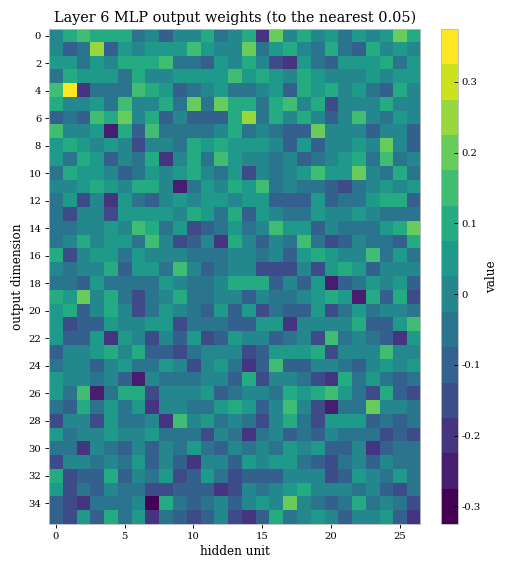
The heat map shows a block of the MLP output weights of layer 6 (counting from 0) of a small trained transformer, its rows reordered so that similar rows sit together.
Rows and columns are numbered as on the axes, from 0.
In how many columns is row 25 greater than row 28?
7
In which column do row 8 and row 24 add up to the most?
24
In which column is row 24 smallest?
14
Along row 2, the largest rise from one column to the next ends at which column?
18
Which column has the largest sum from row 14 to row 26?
4
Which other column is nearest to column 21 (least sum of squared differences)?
9
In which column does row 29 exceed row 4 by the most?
2
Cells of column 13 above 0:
14
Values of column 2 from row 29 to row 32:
0 -0.2 0 -0.1
